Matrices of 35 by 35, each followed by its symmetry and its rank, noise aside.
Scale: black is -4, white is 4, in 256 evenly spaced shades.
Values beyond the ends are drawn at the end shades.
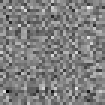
no symmetry, rank six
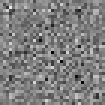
symmetric, rank eight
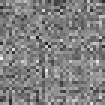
no symmetry, rank eight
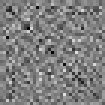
symmetric, rank six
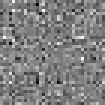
antisymmetric, rank six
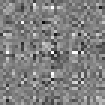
symmetric, rank four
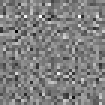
no symmetry, rank eight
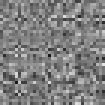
no symmetry, rank four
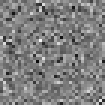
symmetric, rank eight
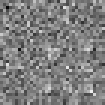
symmetric, rank eight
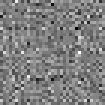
antisymmetric, rank six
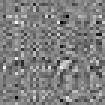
no symmetry, rank four
